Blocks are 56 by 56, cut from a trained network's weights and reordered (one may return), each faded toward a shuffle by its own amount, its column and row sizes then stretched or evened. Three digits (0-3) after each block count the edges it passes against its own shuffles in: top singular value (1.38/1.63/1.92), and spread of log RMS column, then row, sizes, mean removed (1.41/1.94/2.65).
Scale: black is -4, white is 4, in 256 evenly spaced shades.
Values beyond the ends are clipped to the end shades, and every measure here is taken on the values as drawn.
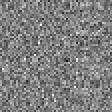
3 0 0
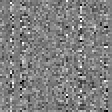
2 3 0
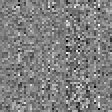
0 3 0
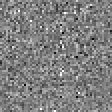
0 1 1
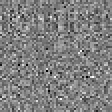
2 1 1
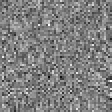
2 2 0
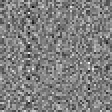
3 2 0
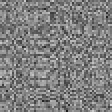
3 0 0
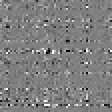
1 2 3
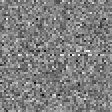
0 0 2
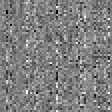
2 3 0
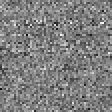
0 0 2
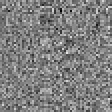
2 1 0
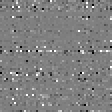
1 1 3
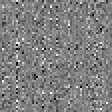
2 3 0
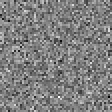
0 1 0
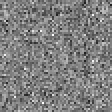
0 2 1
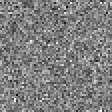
0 0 1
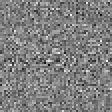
2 0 2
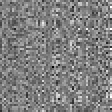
3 3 0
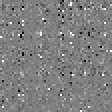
0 2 1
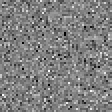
1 0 0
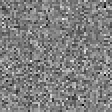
0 2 1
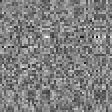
3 0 2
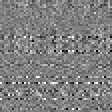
3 1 3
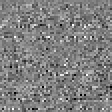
1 0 3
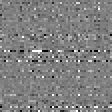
2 1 3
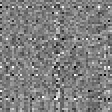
3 2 2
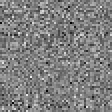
3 0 1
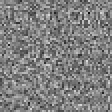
2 0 0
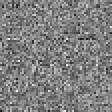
1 0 1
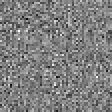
2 1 1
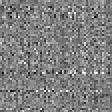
2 1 2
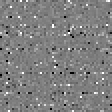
0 1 2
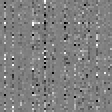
2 3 0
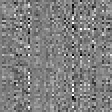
3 3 1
